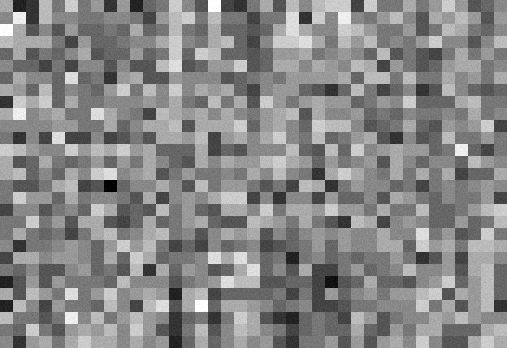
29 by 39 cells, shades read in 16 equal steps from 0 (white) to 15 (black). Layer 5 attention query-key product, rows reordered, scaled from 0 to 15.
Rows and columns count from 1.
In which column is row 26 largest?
1
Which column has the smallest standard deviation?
32
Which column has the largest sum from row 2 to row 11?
20
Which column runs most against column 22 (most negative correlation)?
6
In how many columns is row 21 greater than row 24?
15
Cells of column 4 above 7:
13
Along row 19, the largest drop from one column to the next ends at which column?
28
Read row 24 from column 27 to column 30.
10 9 5 9
